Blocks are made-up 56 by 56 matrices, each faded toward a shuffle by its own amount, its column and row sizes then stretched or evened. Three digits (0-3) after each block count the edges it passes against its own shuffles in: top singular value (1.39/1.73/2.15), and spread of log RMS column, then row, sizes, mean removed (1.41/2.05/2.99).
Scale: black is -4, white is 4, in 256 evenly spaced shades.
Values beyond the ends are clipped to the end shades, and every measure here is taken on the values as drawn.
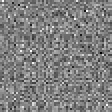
3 1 0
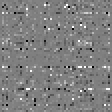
2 2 2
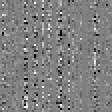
1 3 0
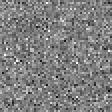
0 0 1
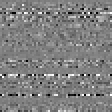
3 0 3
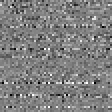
1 0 3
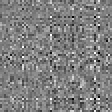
3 2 2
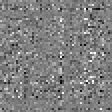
0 2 2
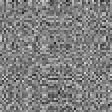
3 0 2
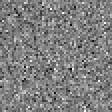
0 0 0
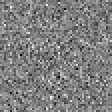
1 1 0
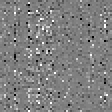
1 2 0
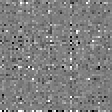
2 1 2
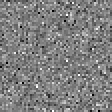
0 0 0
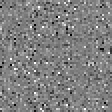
0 1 0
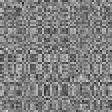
3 1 1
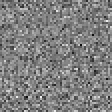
2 0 1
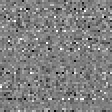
0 0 2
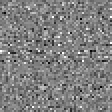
0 0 2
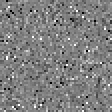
0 0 0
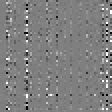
3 3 1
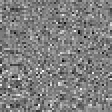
2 1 1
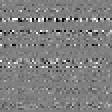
3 0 3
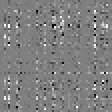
2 3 2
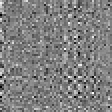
3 2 1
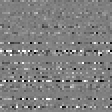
2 0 3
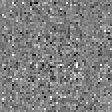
0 1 1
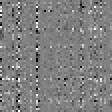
2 3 1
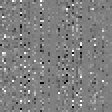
0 3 0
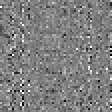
2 2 1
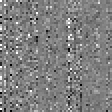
1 3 0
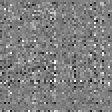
1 2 2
